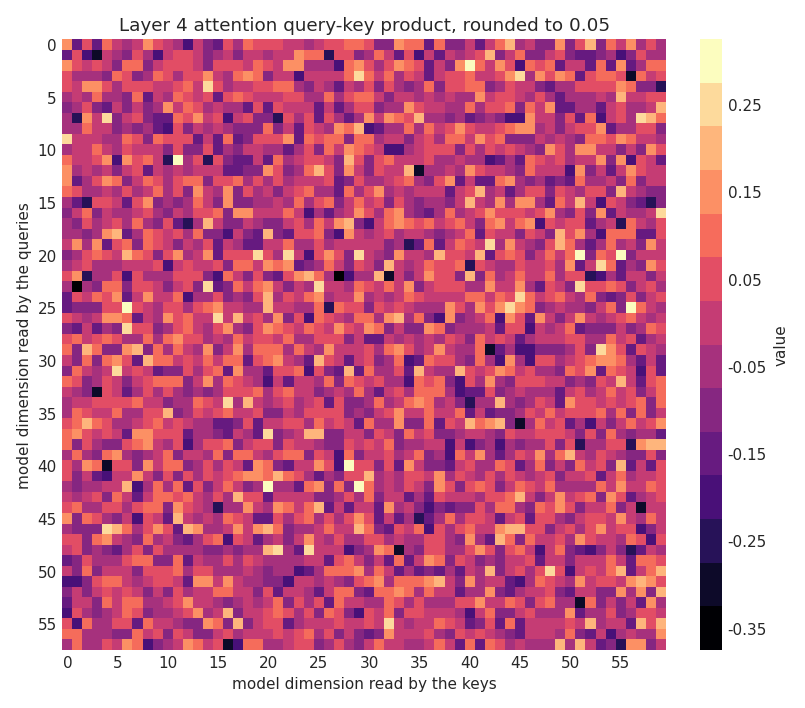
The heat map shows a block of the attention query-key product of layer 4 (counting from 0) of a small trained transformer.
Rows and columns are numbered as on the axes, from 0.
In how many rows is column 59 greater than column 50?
30
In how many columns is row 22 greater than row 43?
24
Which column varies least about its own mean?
13
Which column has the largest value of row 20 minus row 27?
51
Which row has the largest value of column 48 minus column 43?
50
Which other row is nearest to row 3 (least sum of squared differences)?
43
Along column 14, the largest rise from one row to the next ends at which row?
23
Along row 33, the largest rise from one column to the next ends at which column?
4
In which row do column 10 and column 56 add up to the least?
11
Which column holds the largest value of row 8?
29
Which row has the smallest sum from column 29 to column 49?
38
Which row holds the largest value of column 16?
34
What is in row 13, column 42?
-0.15
